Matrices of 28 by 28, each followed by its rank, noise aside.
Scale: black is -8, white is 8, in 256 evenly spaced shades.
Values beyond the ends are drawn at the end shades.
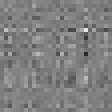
two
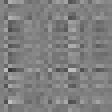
one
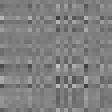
one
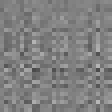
two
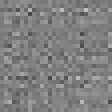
four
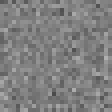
six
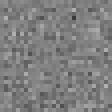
six
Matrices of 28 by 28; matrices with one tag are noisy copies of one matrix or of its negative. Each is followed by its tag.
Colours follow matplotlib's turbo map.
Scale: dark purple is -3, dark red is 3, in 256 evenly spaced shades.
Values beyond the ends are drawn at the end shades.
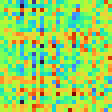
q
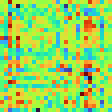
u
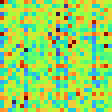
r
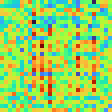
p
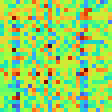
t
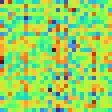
r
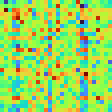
t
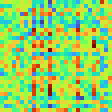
p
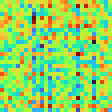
p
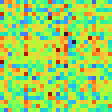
r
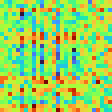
q
